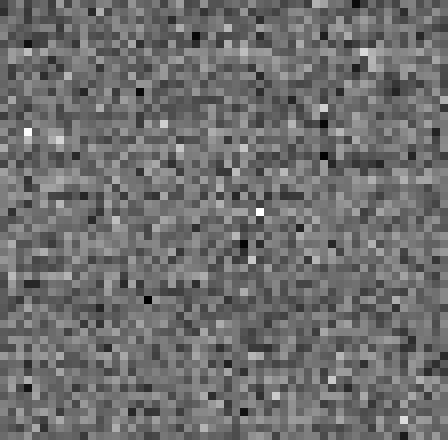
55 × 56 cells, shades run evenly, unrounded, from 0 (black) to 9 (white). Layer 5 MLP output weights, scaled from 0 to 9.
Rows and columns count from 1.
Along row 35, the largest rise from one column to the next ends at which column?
2
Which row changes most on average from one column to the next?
6
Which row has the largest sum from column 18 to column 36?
19
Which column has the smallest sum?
33
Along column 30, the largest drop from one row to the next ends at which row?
31
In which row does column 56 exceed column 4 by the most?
49
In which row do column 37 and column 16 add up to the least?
25
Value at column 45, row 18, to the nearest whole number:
6
